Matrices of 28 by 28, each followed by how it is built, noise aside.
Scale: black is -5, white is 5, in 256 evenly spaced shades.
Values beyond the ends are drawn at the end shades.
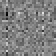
low rank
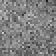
smooth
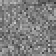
smooth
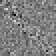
banded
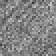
Hankel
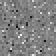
sparse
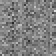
repeating rows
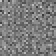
repeating rows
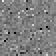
sparse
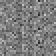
repeating rows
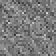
Toeplitz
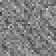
Toeplitz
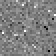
sparse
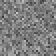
Toeplitz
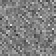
Toeplitz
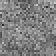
smooth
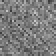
Toeplitz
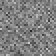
Toeplitz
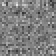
low rank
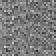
repeating rows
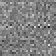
low rank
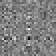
low rank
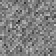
Hankel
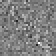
banded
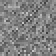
Hankel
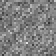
Hankel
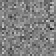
low rank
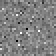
sparse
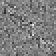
banded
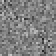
banded
